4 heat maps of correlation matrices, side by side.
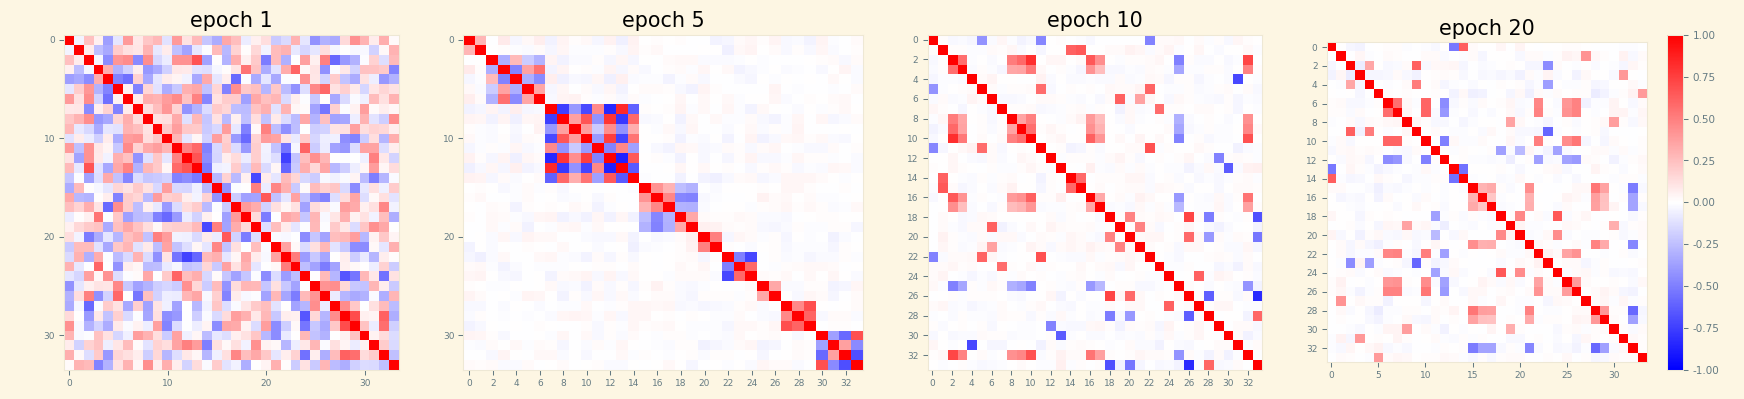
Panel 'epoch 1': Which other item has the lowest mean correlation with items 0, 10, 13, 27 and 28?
14
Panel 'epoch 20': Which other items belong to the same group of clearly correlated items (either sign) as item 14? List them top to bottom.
0, 13
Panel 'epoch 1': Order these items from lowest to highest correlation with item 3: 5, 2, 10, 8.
8, 5, 10, 2
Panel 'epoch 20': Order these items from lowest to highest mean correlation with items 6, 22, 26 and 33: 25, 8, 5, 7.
8, 5, 25, 7
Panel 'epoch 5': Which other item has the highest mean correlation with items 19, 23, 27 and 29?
28
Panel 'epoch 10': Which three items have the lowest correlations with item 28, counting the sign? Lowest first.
26, 18, 20
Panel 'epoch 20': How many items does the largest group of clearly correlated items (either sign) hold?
7
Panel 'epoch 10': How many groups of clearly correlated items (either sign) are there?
10
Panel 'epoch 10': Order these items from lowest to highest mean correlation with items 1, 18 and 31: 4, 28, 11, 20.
4, 28, 11, 20
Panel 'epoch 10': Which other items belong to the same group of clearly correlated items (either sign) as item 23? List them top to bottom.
7
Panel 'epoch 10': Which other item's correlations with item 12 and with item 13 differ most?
30
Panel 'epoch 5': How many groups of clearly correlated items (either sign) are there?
9
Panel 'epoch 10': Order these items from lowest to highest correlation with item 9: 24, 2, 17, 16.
24, 17, 16, 2
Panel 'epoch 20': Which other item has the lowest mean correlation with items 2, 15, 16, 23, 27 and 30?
32
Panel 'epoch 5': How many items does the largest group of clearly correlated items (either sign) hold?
8
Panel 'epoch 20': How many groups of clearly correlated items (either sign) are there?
9
